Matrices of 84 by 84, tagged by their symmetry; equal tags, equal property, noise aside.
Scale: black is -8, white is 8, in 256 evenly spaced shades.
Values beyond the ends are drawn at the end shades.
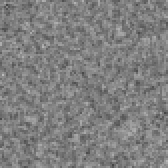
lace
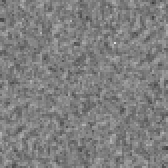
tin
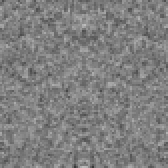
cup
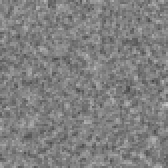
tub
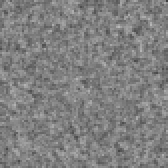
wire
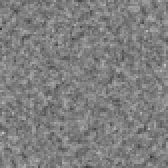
tin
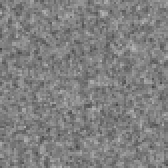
tub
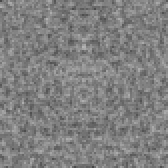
cup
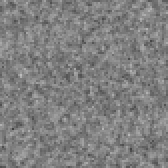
tin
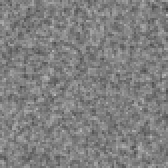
tub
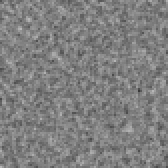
lace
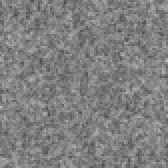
tin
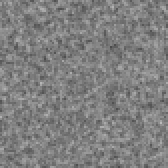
tub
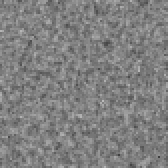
tub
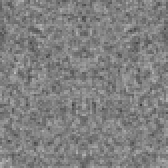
cup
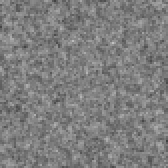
tin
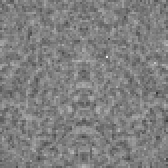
cup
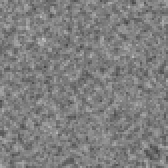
lace
